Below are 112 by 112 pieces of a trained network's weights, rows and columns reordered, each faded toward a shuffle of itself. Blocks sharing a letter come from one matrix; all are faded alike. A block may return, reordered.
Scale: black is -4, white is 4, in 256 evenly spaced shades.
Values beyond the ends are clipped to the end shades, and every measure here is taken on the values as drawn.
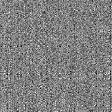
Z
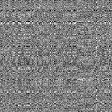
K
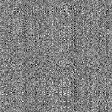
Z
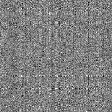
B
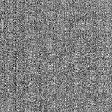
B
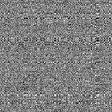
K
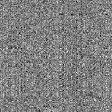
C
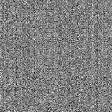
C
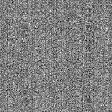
C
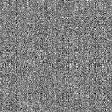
B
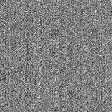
C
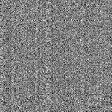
C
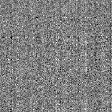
Z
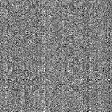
B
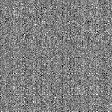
B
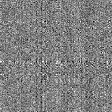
B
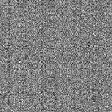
C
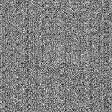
C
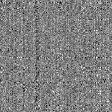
Z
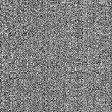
C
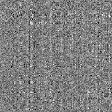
Z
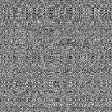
K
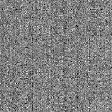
Z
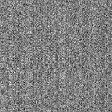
C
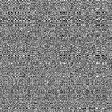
K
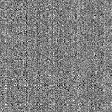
B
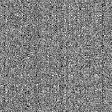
Z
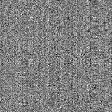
C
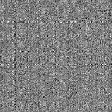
Z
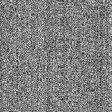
C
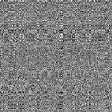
K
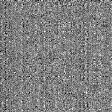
Z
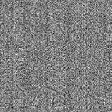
C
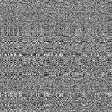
K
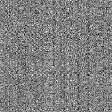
C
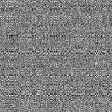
K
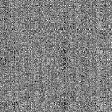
Z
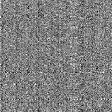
B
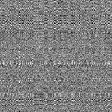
K
